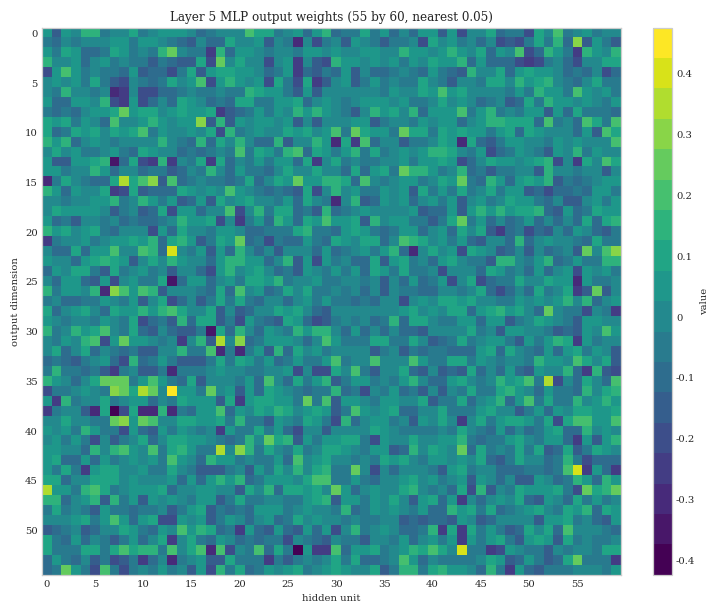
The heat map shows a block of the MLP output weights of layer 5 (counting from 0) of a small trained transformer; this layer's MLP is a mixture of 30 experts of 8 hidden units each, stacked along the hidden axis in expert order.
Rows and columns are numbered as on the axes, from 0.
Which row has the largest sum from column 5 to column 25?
36
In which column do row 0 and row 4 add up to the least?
43
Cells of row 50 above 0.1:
5
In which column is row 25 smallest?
13
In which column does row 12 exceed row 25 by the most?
55
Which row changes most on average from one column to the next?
52
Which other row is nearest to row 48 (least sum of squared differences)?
27
